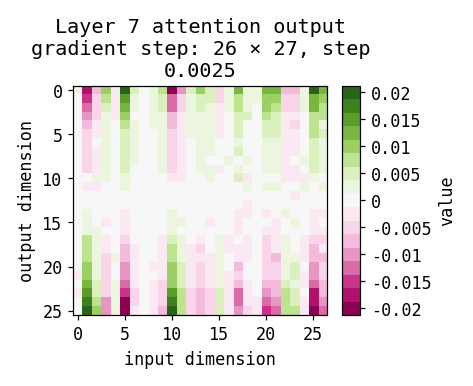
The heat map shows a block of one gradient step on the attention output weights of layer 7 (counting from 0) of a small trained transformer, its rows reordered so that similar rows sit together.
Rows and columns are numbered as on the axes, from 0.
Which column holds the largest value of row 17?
1
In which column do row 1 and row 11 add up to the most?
5
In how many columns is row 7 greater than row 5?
1
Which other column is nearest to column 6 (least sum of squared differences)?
12
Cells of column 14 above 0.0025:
2
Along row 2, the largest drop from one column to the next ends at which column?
10
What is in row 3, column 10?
-0.0075
